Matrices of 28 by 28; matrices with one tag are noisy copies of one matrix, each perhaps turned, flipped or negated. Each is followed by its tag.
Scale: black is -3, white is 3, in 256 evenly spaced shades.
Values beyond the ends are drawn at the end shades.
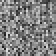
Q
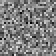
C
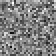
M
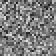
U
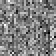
Q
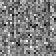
Q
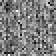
Q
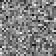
C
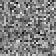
M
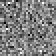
C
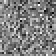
U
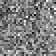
U
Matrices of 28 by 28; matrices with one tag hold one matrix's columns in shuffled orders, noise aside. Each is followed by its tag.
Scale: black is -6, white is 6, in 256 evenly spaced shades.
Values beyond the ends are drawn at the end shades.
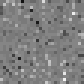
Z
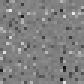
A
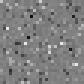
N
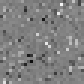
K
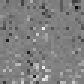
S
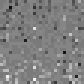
S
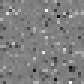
A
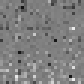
S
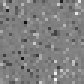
Z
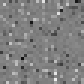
Z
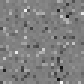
A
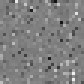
Z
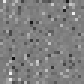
Z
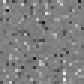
Z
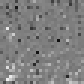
S
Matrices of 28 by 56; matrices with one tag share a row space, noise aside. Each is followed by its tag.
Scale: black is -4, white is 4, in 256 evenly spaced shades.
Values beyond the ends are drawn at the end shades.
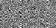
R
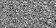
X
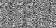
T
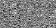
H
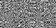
R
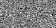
T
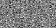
T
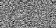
T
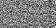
X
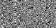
H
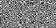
R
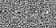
R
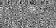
R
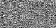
H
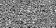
T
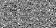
H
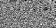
X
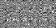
X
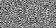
R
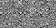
R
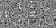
R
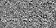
X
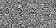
R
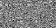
T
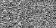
H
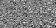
X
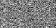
H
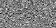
T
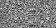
R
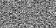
H
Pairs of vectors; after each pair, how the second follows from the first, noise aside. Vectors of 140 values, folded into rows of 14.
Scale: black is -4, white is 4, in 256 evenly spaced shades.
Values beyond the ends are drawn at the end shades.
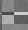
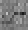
negated, partly zeroed.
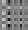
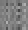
reversed, shrunk.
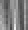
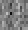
wrapped around, negated, partly zeroed.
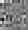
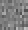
reversed, shrunk.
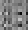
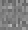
wrapped around, negated, shrunk.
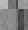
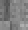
reversed, shrunk.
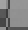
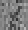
wrapped around, partly zeroed.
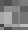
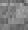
reversed, shrunk.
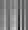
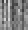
reversed, negated.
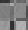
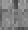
reversed, shrunk.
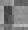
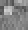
negated, partly zeroed.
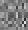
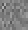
reversed, shrunk.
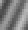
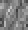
wrapped around, negated, partly zeroed.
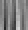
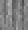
reversed, shrunk.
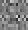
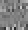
wrapped around, partly zeroed.
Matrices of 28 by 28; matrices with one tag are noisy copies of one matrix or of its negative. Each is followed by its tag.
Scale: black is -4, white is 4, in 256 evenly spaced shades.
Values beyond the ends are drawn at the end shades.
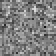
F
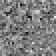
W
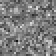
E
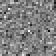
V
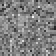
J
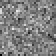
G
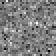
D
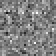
W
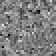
W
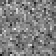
G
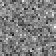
J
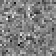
W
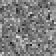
G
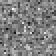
D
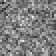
J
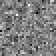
W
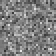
F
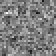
W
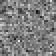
W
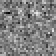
W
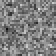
D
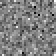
V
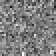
V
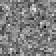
F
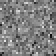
G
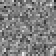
V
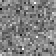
G
